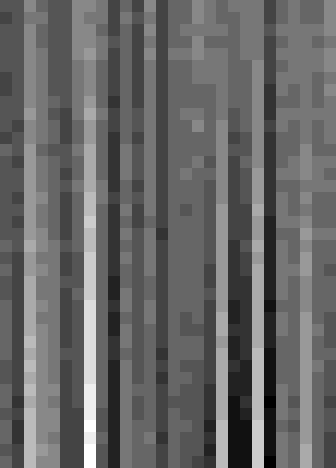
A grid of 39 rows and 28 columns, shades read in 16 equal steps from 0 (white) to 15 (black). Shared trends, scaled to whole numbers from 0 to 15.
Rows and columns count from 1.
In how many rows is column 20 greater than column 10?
9
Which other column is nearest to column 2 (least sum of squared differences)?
6
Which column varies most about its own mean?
8
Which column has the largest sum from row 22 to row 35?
23
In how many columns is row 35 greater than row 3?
15
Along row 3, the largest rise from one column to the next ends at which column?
14
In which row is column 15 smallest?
5
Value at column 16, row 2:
9
